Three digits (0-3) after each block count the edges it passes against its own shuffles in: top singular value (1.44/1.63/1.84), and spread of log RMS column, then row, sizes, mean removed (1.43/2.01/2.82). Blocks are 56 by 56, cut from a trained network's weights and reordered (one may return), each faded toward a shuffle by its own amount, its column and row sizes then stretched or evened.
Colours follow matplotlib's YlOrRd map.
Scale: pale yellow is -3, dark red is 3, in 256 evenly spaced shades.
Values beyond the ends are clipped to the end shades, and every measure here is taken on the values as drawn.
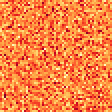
1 0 0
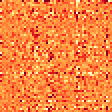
0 2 3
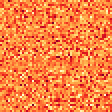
3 0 2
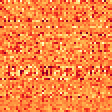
2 0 3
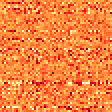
3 1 3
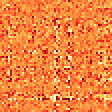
1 2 2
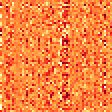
3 3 1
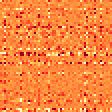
2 2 3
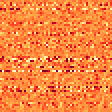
1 0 3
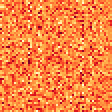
1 2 0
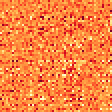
1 2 2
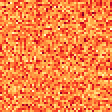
2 0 0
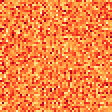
1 1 0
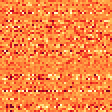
2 0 3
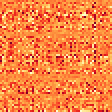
3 2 3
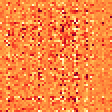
1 3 2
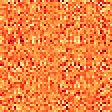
3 2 2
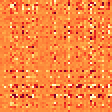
1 3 3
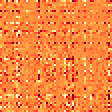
2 3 3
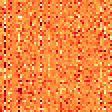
1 3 1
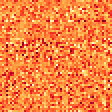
0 1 2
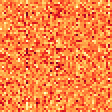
2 2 0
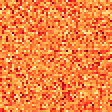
0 0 1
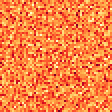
2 0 0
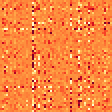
1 3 2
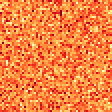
0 0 0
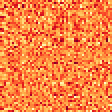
3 0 2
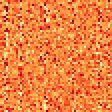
0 2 0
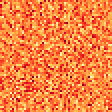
3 1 0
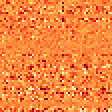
0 1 3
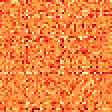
2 1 3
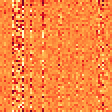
3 3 0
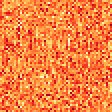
2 1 0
